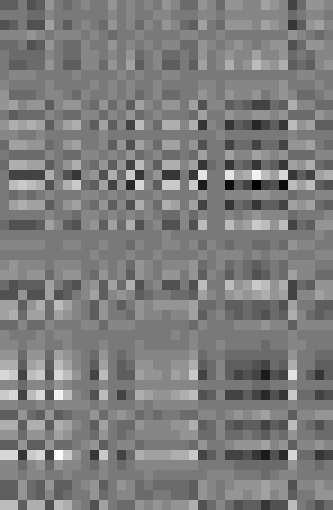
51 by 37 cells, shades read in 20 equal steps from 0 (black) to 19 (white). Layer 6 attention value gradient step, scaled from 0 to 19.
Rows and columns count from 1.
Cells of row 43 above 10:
12
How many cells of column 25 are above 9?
16
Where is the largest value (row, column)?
46, 7
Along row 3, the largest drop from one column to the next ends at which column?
33
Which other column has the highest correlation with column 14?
3
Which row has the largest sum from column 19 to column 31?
18
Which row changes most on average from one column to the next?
19
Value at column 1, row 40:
15
